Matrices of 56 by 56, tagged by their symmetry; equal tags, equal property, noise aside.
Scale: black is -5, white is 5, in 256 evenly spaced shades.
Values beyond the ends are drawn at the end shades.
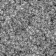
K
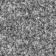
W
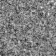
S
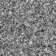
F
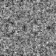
W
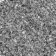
S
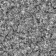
K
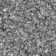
S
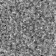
W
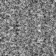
W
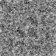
K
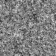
F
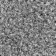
S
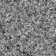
S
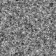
S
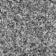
F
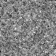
K
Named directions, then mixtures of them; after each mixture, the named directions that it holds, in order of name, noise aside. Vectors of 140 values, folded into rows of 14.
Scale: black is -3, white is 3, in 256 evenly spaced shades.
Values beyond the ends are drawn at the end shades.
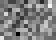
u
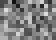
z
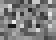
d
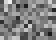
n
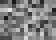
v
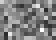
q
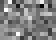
n, u, z.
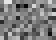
n, q.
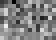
u, z.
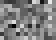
d, u, v.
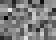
v.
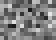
d.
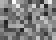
z.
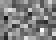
q, v.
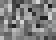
d, z.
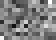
d, n, u.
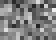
d, z.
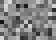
n.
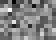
d, v, z.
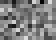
d, u, v.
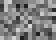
n.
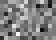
q, u.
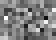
d, q, v.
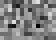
d, z.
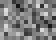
q, z.
